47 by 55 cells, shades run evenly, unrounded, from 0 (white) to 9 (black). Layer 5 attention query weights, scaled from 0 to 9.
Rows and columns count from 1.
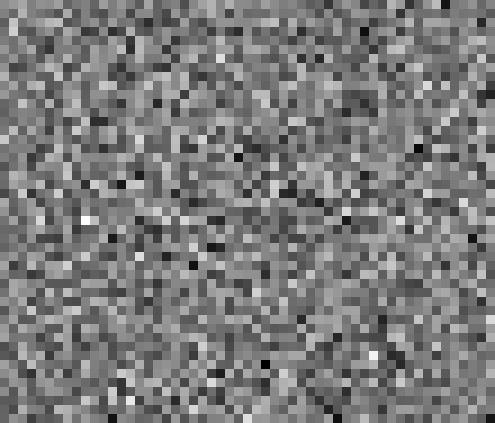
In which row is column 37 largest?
46
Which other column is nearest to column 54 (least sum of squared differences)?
17
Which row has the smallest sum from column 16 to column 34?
14
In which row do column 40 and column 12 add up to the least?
22
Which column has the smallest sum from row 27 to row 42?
51
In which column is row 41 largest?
30
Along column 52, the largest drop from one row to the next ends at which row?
23
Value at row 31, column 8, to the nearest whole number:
4
